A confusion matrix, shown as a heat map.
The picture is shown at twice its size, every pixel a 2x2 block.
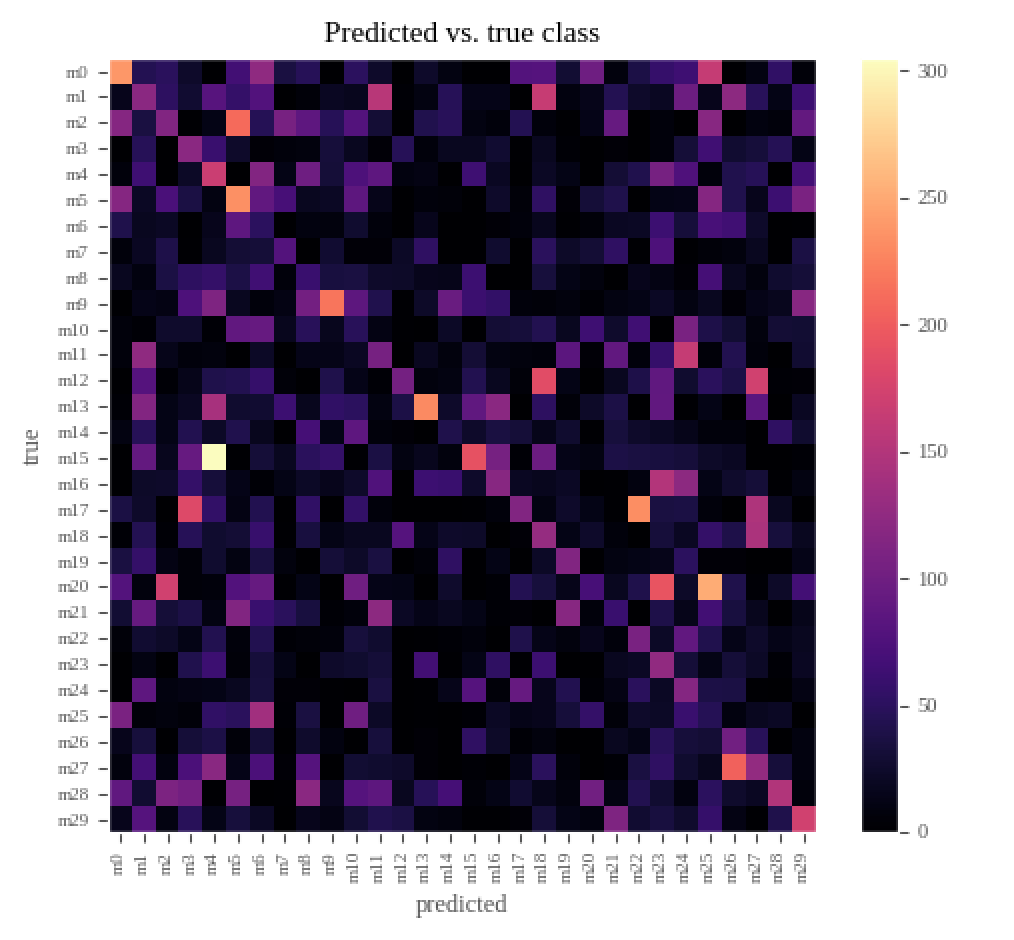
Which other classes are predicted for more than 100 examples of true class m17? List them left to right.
m3, m22, m27
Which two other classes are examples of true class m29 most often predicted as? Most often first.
m21, m1
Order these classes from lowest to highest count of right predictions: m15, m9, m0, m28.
m28, m15, m9, m0
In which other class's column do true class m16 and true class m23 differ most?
m24
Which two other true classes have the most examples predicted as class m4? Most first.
m15, m13
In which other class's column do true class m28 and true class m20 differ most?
m25
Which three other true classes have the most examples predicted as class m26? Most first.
m27, m1, m6
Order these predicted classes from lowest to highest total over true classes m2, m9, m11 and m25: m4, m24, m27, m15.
m27, m15, m4, m24
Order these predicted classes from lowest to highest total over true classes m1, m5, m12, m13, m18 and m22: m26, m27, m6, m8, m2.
m8, m2, m26, m6, m27
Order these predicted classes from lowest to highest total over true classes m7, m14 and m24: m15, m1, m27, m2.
m27, m2, m15, m1
